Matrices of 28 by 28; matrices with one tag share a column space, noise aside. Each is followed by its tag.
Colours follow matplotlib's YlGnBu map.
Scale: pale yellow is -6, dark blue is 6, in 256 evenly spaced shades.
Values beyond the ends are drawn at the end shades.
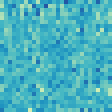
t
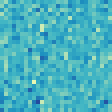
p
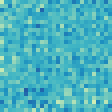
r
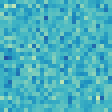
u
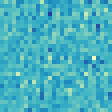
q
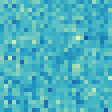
p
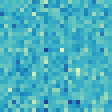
r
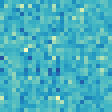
u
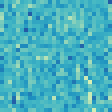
u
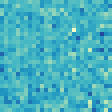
r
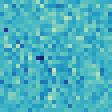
u
